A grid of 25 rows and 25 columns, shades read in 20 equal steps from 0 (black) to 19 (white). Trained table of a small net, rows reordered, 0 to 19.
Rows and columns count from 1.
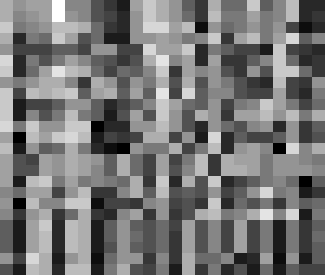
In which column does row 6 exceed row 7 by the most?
14
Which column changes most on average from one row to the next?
23
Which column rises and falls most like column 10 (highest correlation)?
4
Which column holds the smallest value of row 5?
21
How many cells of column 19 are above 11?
7
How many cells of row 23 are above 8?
10
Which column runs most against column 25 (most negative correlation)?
12
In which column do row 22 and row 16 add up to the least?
2
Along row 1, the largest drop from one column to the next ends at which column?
24
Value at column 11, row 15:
8
